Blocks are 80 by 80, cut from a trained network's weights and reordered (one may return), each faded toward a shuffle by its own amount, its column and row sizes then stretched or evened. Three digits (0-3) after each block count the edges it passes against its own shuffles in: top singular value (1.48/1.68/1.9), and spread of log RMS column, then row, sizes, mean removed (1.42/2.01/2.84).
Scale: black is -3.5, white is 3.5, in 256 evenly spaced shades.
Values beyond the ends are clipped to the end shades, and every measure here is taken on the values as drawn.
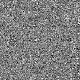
0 1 0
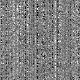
3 3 1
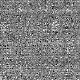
1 2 0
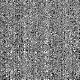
1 1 2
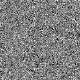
0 2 0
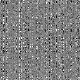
2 3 2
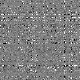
0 2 3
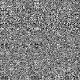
2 0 2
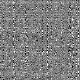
1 3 1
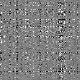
1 3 3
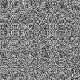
3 0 0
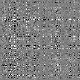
2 3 3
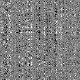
1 3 2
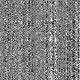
3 3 1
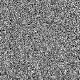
0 1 0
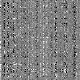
3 3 2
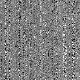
0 3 0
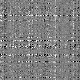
3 2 3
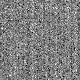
0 0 0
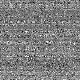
1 0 2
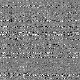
0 1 3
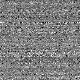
1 0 2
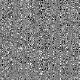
0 3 1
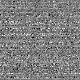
1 0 2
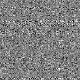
1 1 3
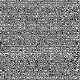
2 2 2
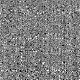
0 0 2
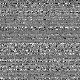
2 0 3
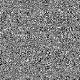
1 1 2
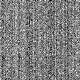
3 0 1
